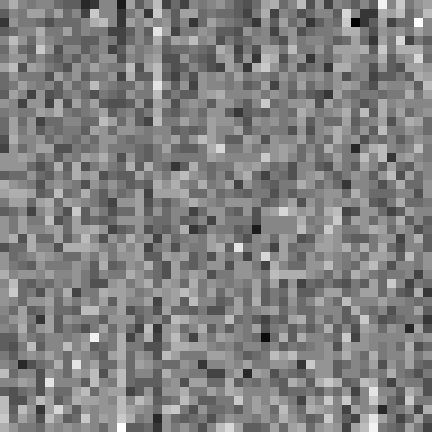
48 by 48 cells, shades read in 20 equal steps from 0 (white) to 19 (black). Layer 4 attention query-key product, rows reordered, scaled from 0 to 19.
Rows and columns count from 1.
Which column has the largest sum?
28
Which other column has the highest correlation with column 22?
29
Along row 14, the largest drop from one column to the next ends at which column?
18
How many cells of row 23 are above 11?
8
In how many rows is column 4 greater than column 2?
26
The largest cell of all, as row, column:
3, 40
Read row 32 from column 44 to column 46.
4 9 14
